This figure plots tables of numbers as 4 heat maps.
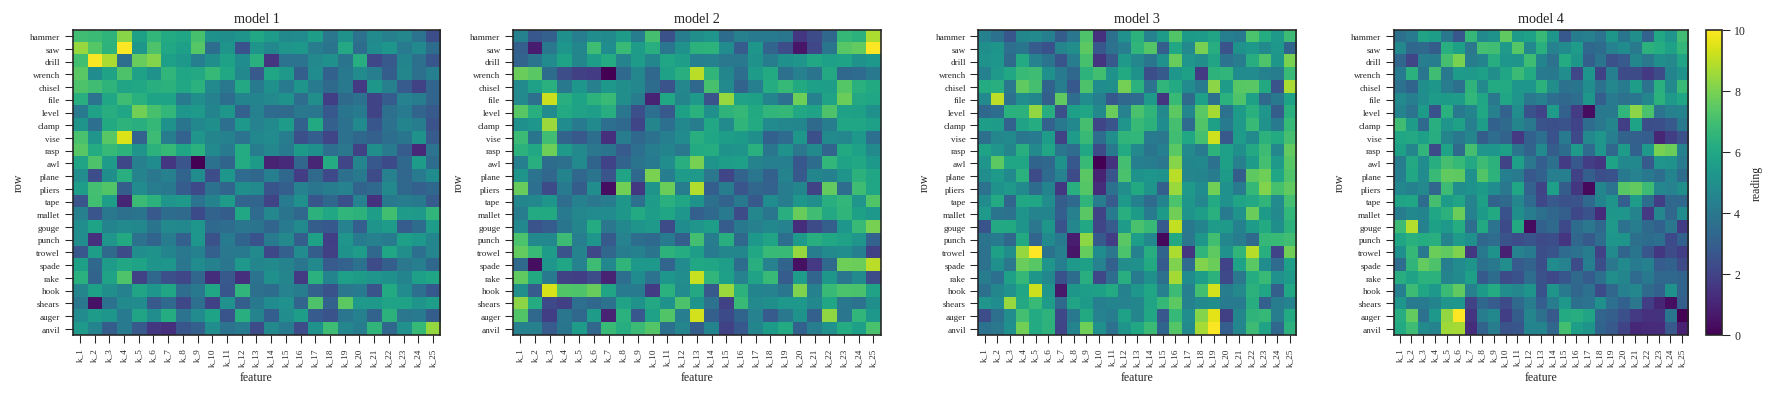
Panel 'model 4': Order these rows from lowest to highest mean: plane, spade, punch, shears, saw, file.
shears, punch, spade, plane, file, saw
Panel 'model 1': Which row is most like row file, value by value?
spade
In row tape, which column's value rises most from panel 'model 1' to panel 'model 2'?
k_25
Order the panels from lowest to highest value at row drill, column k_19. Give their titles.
model 4, model 1, model 2, model 3
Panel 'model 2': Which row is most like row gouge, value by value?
hammer
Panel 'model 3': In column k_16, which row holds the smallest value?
wrench
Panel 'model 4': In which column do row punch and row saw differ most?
k_11
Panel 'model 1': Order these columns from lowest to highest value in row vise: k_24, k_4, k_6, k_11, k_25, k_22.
k_25, k_22, k_11, k_24, k_6, k_4
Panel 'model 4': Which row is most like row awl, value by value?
mallet
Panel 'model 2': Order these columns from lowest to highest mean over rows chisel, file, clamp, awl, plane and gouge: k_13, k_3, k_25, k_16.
k_16, k_13, k_3, k_25
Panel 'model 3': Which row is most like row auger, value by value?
anvil
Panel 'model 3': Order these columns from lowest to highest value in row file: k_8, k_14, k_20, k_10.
k_8, k_10, k_14, k_20
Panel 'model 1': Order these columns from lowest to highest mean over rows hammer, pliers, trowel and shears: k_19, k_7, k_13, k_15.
k_15, k_7, k_13, k_19
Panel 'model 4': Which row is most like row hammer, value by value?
chisel
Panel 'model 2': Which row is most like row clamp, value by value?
rasp
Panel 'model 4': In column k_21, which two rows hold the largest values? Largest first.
level, pliers
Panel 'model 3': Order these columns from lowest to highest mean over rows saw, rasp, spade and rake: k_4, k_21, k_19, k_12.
k_21, k_12, k_4, k_19
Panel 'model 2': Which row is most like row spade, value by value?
saw
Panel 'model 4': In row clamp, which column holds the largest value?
k_1
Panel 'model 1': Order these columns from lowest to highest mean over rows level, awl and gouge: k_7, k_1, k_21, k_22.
k_21, k_22, k_7, k_1
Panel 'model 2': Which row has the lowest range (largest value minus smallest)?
drill
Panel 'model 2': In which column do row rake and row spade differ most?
k_25
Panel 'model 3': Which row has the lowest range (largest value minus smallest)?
tape
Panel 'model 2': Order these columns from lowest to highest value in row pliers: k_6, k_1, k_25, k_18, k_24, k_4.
k_18, k_4, k_6, k_25, k_24, k_1
